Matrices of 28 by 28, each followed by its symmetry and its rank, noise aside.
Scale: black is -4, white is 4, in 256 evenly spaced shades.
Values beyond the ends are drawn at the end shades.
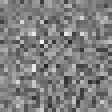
symmetric, rank six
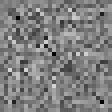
symmetric, rank eight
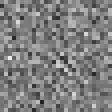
antisymmetric, rank six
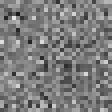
no symmetry, rank six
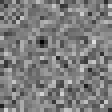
symmetric, rank seven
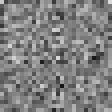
no symmetry, rank seven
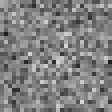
symmetric, rank eight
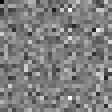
no symmetry, rank seven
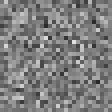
no symmetry, rank six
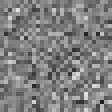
symmetric, rank eight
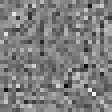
symmetric, rank eight
